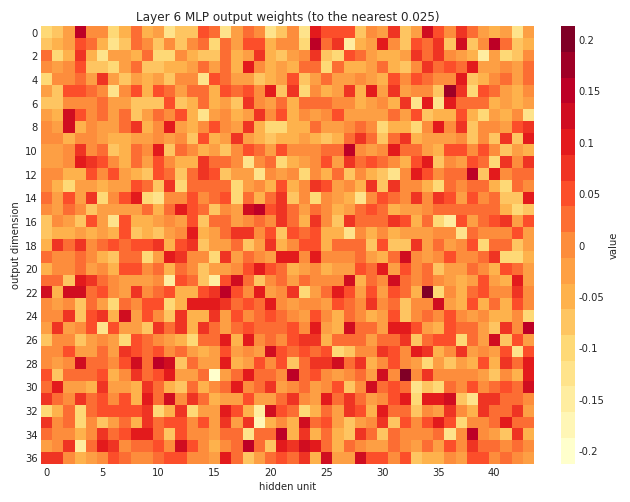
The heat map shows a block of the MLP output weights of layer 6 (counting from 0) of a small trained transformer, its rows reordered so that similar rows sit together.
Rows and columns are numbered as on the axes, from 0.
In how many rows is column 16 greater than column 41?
19
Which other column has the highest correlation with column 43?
41
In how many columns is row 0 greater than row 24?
16
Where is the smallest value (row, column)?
29, 15
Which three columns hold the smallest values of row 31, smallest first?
38, 33, 37
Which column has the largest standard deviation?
3
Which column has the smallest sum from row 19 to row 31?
6
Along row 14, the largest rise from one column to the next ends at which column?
43
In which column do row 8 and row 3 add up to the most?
18
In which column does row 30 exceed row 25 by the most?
5
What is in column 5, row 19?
-0.05
